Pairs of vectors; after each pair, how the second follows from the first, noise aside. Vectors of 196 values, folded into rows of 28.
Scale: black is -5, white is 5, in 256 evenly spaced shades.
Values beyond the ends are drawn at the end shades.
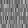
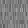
reversed, negated, shrunk.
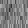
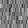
sign-scrambled.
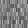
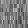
sign-scrambled.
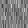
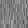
wrapped around, shrunk.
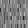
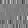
reversed, negated, partly zeroed.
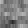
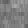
reversed, negated, shrunk.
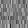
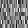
reversed, negated, scaled up.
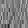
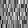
reversed, negated, scaled up.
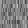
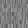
wrapped around, shrunk.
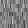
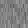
wrapped around, shrunk.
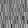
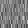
negated.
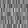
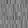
reversed, negated, shrunk.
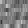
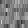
negated.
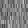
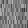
wrapped around.
